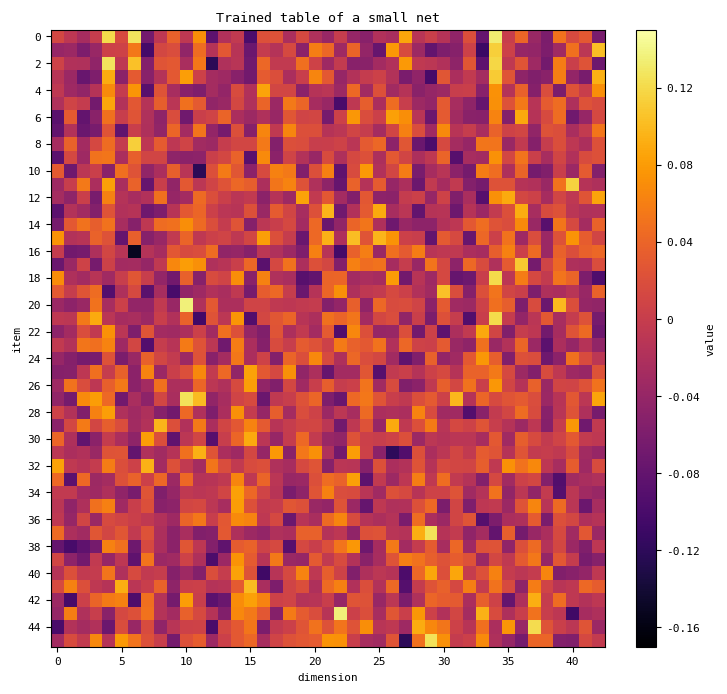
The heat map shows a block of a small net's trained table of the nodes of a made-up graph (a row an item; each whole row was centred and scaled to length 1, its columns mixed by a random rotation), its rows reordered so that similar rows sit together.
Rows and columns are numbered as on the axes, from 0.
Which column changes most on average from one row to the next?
10
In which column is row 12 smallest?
33
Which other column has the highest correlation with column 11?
32
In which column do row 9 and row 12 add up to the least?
31
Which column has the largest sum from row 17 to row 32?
34
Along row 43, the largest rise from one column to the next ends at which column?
22
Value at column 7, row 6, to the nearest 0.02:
-0.02
